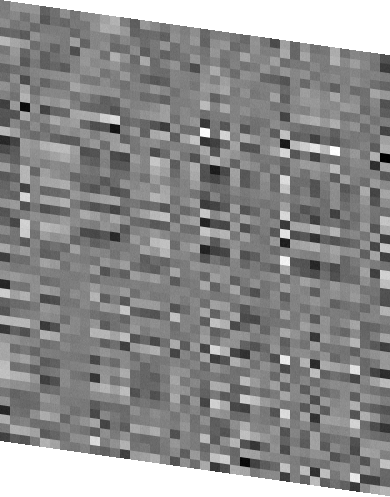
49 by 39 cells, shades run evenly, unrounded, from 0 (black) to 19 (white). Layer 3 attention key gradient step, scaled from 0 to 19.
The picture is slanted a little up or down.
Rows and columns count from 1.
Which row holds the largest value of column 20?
13
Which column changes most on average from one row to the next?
29
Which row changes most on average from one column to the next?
12
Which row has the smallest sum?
25
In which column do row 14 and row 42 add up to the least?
39
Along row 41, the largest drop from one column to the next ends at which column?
2
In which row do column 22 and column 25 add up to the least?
16
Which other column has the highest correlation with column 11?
34
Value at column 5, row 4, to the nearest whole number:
10
